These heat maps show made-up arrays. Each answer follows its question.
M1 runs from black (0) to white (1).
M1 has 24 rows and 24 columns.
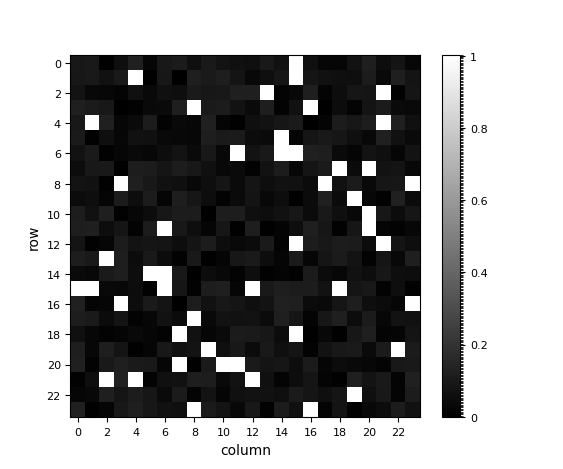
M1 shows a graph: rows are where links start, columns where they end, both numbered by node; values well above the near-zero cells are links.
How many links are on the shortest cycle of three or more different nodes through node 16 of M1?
4
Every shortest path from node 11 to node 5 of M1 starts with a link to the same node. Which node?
node 6
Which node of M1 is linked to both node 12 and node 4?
node 21
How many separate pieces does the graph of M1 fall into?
3
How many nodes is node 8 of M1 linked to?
3
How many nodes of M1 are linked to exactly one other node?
7
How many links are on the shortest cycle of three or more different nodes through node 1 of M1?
5
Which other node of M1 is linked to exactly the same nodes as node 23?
node 3
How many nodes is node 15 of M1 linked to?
5
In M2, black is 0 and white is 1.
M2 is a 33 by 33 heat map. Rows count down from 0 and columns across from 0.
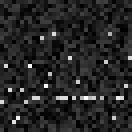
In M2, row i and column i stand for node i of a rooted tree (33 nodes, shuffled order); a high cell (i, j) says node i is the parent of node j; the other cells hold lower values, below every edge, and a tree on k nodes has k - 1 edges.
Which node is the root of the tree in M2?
24
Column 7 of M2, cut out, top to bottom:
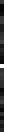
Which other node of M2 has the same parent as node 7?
1
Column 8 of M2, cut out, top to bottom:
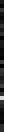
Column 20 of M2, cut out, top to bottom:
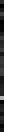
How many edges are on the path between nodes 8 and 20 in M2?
2
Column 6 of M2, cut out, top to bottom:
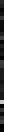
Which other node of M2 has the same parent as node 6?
0
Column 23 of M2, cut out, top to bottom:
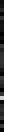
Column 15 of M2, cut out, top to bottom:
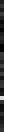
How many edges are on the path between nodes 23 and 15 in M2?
2
